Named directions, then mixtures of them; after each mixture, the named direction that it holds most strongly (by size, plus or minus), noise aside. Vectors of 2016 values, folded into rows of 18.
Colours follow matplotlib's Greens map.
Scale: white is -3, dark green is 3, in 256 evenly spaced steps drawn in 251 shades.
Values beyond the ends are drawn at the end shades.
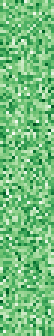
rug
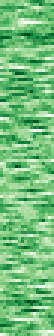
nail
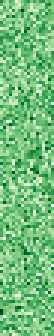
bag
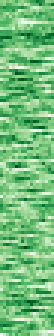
nail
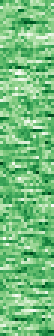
nail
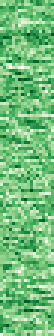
nail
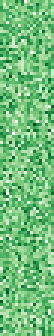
rug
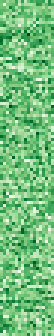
rug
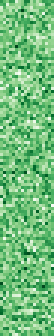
bag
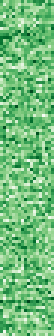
bag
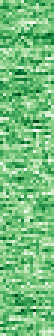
nail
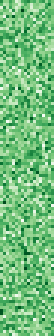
bag
